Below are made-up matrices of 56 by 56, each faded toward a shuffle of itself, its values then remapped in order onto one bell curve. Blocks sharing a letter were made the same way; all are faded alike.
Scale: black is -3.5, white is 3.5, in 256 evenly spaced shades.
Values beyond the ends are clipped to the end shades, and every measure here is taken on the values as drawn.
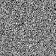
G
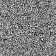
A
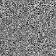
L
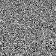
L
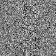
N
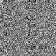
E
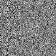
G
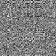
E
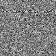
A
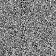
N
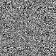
L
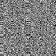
E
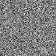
L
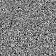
A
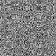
E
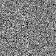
G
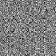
E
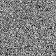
A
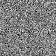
A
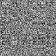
E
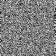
N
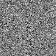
G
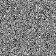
N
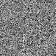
G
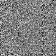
L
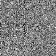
G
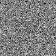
N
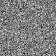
G
